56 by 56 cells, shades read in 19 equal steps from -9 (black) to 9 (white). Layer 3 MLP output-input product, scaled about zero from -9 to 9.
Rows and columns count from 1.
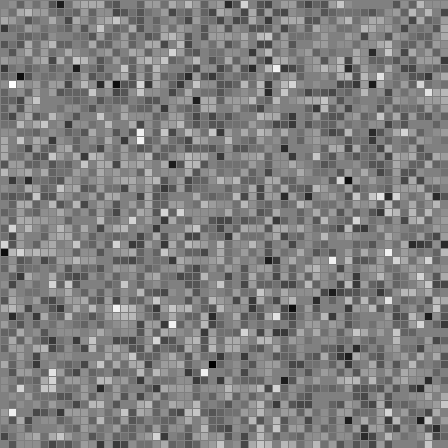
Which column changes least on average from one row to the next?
14
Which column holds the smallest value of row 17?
47
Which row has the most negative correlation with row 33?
40
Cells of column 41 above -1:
34
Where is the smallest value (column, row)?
27, 46
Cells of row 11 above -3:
42
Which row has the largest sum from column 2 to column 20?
32
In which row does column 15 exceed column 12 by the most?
31
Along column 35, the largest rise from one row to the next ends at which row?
29
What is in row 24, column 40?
4
